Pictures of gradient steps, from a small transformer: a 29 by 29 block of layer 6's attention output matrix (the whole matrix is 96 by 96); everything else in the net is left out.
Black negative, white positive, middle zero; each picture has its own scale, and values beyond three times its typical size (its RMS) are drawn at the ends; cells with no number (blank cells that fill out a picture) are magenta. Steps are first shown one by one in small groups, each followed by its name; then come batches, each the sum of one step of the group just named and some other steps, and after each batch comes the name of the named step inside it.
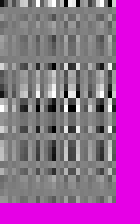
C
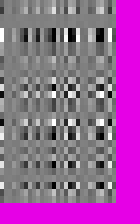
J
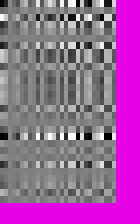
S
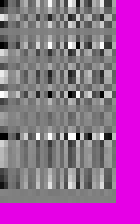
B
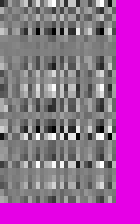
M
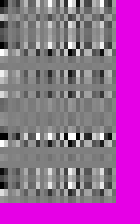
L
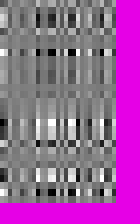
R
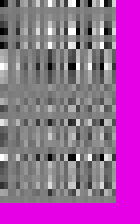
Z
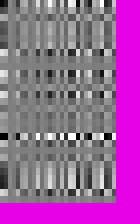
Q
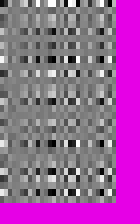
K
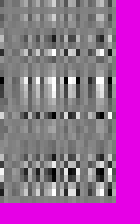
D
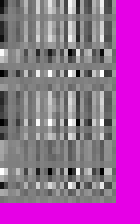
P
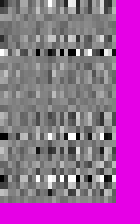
Q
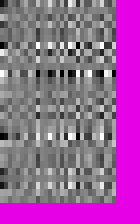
L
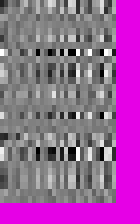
Q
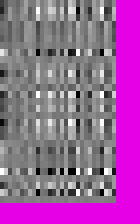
P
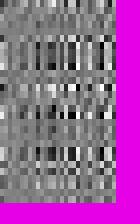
C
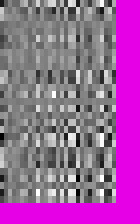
B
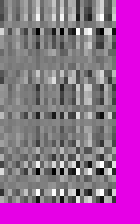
D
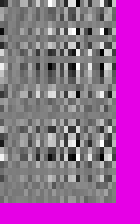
Z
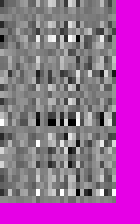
B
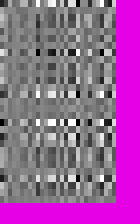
R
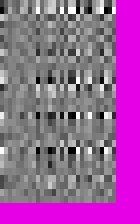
B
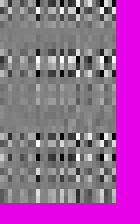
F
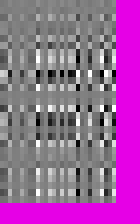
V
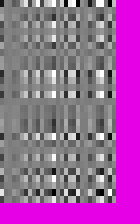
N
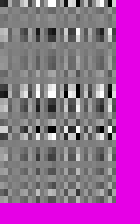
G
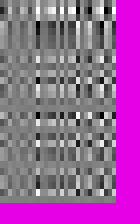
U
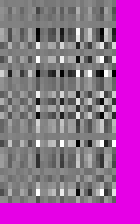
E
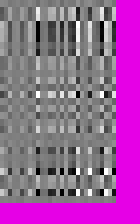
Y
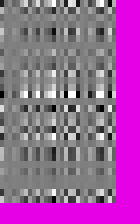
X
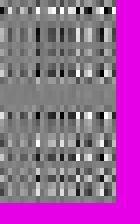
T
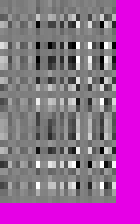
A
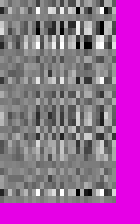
T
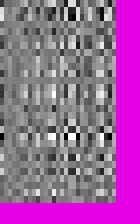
X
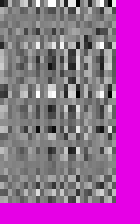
G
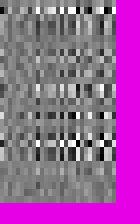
U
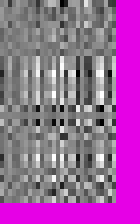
N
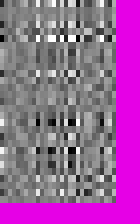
N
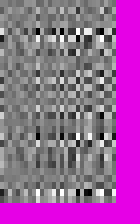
F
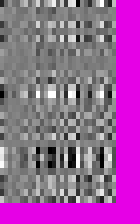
X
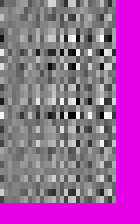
N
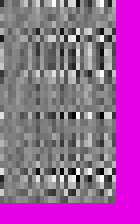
N
